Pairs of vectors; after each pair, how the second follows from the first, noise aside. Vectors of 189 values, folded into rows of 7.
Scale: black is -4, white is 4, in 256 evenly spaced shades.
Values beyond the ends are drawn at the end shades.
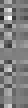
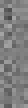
negated, shrunk.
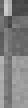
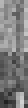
reversed.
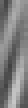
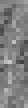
wrapped around, partly zeroed.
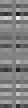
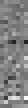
wrapped around, partly zeroed.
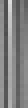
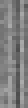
reversed, negated, shrunk.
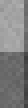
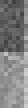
negated.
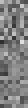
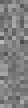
negated, shrunk.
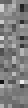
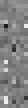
reversed, negated, partly zeroed.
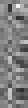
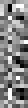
scaled up.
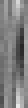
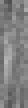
reversed, negated, shrunk.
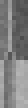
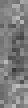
wrapped around, partly zeroed.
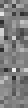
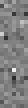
partly zeroed.
